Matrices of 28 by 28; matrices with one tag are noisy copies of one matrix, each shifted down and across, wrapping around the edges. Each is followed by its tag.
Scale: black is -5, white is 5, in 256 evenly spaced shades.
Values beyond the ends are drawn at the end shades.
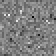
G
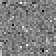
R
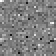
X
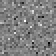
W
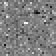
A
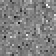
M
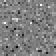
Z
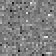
X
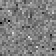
M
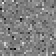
W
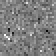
G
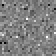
Z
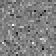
Z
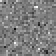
A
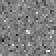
A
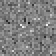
G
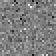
G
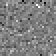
G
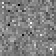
M
